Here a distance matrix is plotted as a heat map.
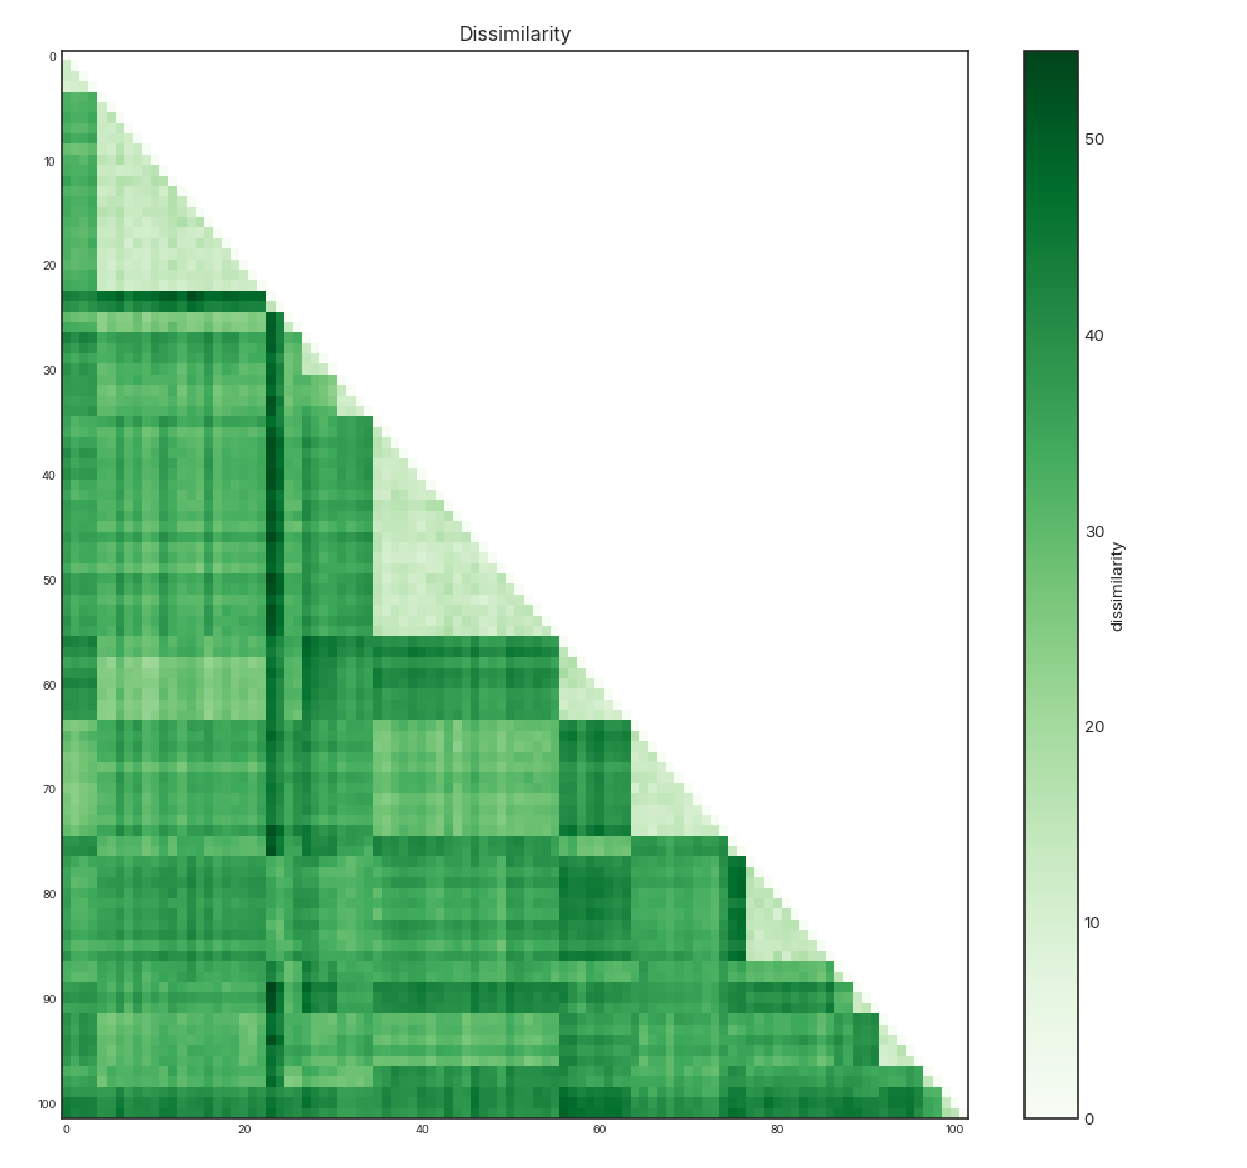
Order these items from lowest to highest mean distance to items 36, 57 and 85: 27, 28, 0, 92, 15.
15, 92, 0, 28, 27
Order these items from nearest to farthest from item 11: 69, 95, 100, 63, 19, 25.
19, 25, 63, 95, 69, 100
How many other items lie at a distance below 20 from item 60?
7
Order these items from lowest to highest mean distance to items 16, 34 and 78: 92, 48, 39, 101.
92, 48, 39, 101
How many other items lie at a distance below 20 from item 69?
10
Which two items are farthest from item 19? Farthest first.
23, 24
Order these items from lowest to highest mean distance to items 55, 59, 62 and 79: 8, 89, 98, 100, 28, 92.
8, 92, 98, 28, 89, 100
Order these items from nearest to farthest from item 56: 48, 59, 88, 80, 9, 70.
59, 9, 88, 48, 70, 80
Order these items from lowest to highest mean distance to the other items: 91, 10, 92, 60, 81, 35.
10, 35, 92, 81, 60, 91
